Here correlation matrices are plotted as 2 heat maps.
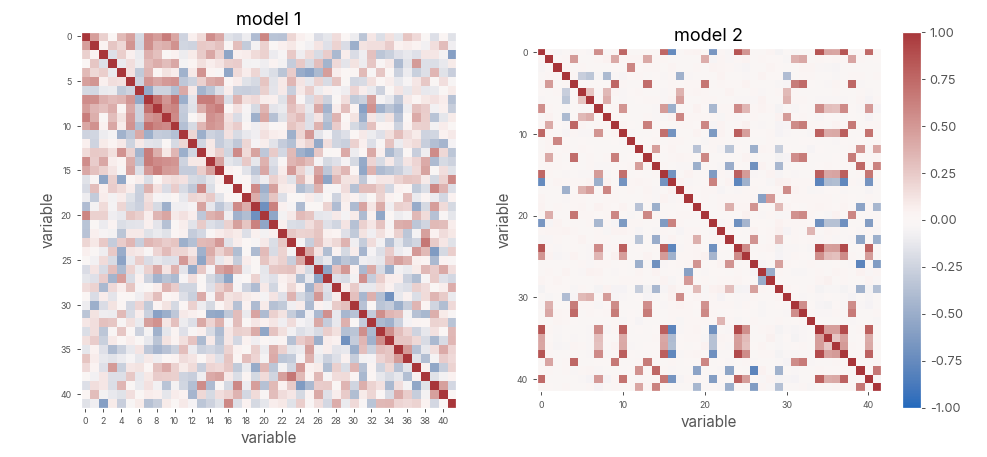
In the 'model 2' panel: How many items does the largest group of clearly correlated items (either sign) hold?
13
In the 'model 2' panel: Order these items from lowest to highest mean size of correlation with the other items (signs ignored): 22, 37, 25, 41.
22, 41, 25, 37
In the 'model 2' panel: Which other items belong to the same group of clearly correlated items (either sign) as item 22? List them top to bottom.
33
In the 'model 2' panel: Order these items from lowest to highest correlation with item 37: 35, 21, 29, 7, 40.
21, 29, 35, 7, 40
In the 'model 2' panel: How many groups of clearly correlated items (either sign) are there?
7
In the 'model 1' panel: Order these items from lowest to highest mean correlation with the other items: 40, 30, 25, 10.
30, 25, 40, 10
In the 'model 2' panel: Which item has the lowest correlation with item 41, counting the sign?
26
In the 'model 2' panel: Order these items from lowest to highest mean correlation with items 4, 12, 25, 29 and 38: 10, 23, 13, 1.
23, 10, 1, 13
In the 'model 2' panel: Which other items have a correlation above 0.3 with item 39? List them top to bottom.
12, 14, 41
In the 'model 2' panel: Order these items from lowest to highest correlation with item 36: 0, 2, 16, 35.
16, 2, 35, 0
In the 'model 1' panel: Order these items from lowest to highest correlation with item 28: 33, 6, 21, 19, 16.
19, 21, 6, 33, 16
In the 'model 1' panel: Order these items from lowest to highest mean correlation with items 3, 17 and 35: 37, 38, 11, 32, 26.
38, 37, 11, 32, 26
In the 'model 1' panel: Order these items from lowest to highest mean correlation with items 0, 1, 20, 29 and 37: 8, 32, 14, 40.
40, 32, 14, 8
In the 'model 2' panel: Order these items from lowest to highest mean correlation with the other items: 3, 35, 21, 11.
21, 3, 11, 35
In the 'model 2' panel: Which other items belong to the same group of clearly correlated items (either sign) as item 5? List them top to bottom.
3, 6, 8, 17, 30
